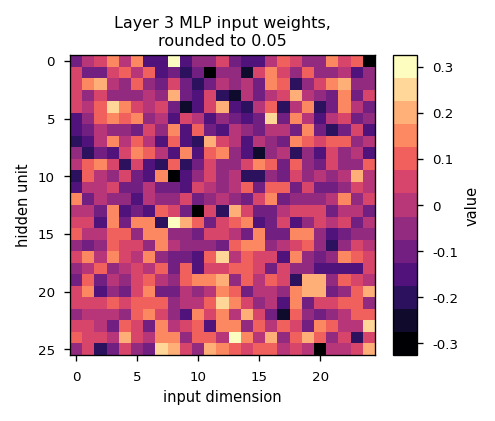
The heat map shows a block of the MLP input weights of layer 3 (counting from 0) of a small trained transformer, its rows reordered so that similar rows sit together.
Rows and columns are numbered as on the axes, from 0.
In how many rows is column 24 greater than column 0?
12
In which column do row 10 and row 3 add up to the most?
18
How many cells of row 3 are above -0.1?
18
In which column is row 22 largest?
14
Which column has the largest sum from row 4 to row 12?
16
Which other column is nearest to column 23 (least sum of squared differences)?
1
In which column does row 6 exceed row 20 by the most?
8
